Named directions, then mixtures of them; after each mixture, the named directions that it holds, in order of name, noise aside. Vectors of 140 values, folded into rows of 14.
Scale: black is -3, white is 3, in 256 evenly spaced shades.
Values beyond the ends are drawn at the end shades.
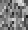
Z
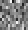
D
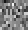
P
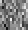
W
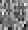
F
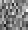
P, W.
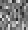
D.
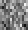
F, W.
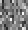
F, W, Z.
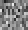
P.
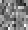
F, Z.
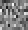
P.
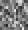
D, W, Z.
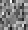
D, F.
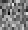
D, P.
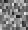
P, Z.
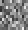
D, W.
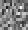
D, F, P.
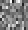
D.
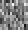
F, P.
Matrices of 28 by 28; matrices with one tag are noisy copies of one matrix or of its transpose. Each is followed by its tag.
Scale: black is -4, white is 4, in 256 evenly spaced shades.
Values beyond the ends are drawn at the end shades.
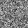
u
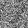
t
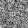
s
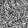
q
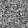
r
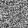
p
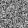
p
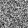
u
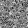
s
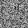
p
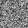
q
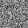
r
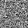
p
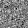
r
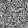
r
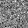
r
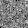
t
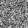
s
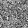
u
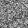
t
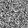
r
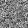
p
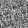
s
